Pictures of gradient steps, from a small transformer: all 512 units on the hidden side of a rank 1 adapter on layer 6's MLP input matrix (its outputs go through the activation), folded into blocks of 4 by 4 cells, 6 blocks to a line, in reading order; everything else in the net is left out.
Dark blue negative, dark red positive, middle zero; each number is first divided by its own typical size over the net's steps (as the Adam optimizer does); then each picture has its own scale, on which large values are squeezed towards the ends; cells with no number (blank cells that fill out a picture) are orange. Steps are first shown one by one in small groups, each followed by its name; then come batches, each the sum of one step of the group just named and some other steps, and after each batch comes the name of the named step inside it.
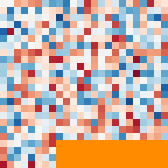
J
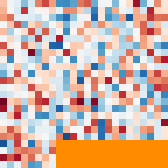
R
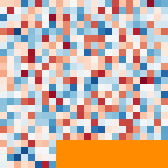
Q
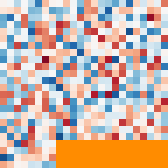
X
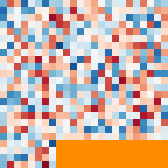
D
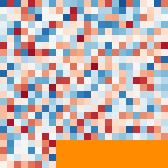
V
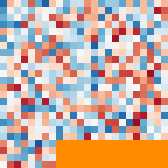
D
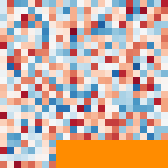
V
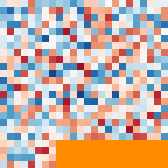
J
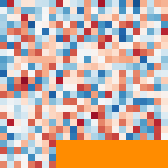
V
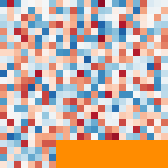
V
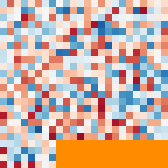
J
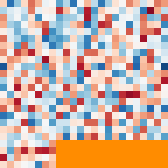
R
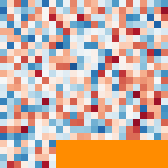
D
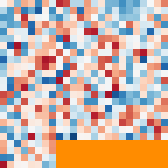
X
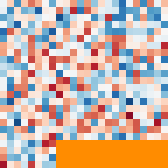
J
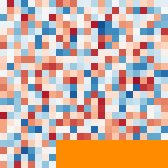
Q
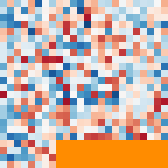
X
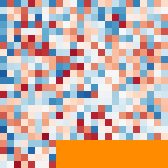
V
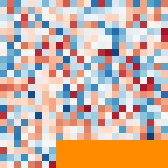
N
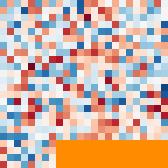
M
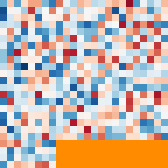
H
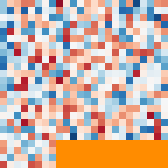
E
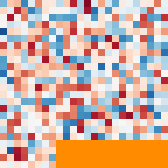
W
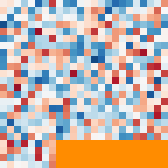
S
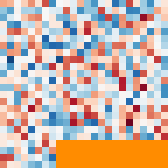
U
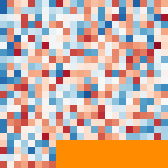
E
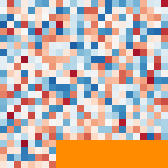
S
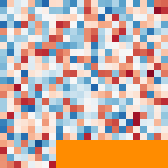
S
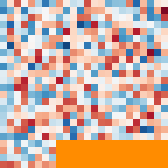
E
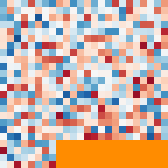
N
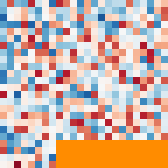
U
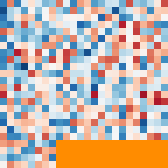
H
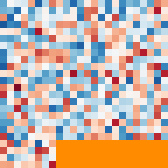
S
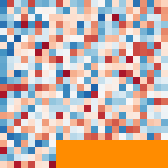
N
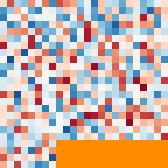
U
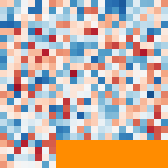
S
